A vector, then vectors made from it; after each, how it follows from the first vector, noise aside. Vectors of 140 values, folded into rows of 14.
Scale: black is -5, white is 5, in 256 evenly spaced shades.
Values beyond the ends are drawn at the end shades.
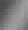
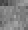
partly zeroed.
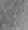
reversed, negated, shrunk.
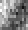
negated, scaled up.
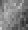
reversed.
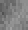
shrunk.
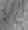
reversed, negated, shrunk.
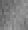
shrunk.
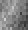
reversed.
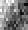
negated, scaled up.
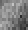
reversed.
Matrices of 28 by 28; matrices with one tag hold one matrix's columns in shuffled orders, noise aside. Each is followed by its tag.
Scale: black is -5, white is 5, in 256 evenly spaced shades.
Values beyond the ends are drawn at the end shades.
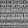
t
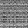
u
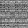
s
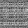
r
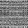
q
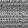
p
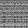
u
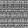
s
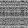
q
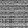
u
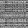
s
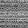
p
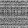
q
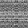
p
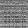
u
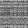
q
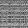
u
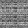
r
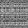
r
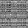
s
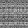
r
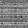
r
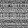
t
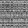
s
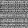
s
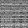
u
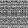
q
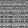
u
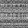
t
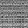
u
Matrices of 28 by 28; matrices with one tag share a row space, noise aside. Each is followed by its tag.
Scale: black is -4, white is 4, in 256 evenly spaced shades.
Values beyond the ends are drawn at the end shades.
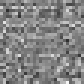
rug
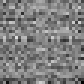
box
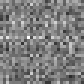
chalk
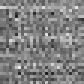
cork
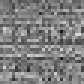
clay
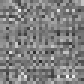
cork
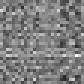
rug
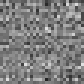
chalk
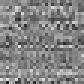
cork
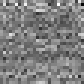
box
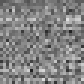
chalk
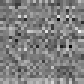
cork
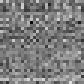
chalk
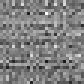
chalk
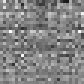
box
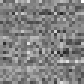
clay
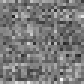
clay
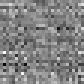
box
